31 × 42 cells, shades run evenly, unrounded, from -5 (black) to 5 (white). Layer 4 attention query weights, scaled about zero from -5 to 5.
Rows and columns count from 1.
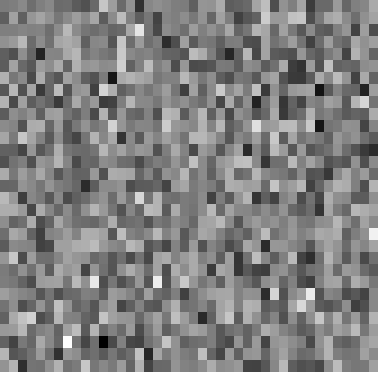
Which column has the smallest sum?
36
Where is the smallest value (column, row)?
12, 29
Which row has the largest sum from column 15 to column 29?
11
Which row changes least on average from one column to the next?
19
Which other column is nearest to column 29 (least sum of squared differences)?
13
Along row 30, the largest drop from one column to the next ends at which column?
17
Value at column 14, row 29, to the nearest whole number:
0
